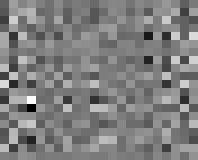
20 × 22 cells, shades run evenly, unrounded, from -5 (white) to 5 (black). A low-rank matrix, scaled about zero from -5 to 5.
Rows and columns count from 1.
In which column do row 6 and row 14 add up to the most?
4
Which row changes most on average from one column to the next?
5
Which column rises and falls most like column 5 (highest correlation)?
17
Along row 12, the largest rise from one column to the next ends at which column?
21
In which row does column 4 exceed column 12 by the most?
14
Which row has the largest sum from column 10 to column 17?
13
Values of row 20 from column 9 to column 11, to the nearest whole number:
0 0 0
